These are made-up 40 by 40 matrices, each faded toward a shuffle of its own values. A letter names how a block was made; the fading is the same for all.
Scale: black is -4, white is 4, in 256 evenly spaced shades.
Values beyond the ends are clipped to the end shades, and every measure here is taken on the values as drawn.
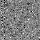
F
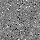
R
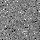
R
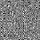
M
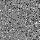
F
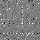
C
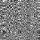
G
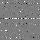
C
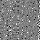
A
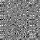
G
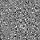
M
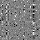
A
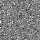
R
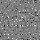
C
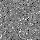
R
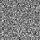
M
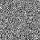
M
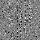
F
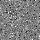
R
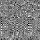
G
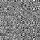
M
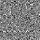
M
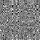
G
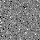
R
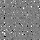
C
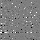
C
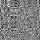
G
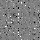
C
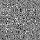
A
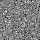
R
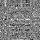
M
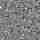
R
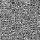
M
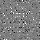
C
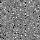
F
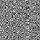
G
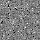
R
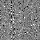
F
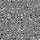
G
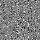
F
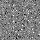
R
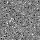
R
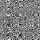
G
